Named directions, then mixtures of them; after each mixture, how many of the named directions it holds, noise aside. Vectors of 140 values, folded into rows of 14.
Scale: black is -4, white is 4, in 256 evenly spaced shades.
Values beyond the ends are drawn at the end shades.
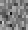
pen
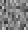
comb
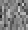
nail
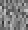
three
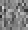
two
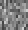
two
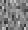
one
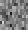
one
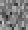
one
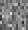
two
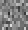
three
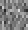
three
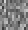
one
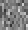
two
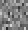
three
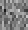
three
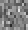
two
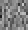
one
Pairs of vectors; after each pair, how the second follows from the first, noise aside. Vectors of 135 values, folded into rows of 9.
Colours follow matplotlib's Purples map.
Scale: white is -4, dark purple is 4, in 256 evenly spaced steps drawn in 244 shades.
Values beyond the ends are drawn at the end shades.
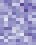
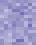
reversed, negated, shrunk.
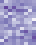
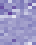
reversed, partly zeroed.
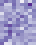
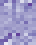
partly zeroed.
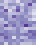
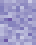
reversed, shrunk.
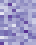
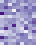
negated.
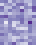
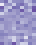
partly zeroed.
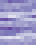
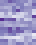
copied.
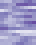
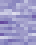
reversed, shrunk.
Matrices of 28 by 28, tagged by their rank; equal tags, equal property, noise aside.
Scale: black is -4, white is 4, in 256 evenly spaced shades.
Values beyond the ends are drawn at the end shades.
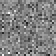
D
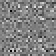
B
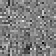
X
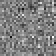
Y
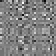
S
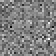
Y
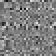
S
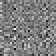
Y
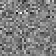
Y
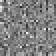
X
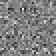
X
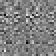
S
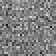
D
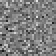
D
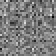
Y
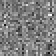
D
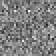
D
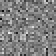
X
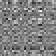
S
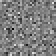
X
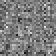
D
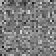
Y
